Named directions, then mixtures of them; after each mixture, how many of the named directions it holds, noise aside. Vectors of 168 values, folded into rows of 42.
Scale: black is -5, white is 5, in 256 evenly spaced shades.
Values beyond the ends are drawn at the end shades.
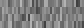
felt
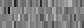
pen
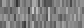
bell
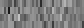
two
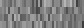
three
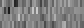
two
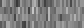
one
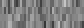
three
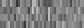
one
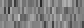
two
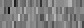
one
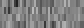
three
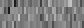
one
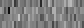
one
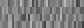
one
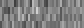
three
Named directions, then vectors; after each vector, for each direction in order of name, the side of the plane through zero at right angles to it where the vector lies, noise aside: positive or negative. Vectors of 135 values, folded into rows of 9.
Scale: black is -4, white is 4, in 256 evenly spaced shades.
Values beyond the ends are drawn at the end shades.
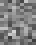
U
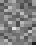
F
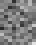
negative, negative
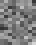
negative, negative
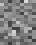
negative, positive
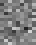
positive, negative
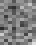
negative, negative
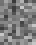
negative, negative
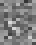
positive, negative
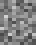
positive, positive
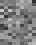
negative, negative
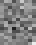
negative, negative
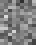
positive, positive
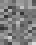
negative, negative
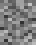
negative, negative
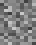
positive, negative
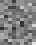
negative, negative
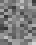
negative, negative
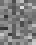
negative, negative
